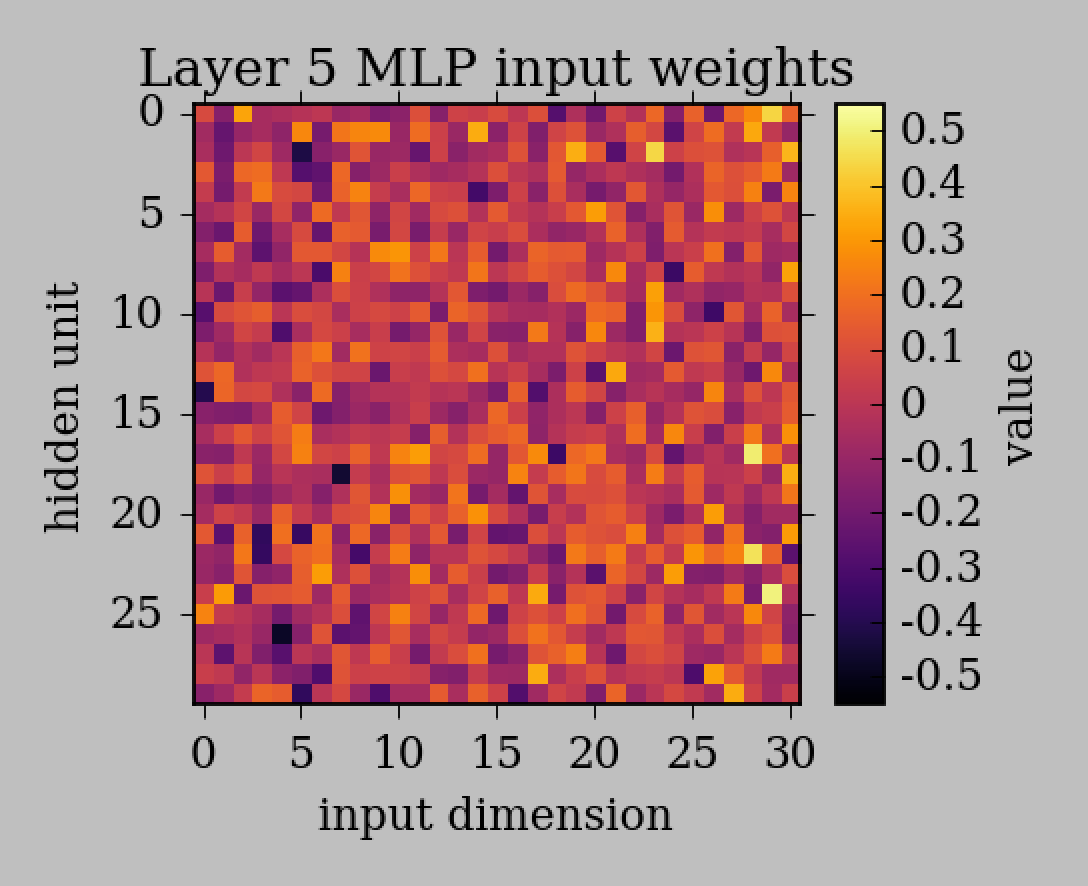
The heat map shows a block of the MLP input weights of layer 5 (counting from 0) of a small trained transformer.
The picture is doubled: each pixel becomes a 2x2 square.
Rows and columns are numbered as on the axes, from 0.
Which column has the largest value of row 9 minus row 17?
18
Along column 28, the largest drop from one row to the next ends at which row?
23
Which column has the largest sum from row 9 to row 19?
30
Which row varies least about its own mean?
12
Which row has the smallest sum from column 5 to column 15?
2
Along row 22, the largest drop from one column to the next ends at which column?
3
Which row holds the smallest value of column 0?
14
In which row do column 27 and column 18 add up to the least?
17
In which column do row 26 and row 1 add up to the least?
4
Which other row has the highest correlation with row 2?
9
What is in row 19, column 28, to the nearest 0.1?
-0.1
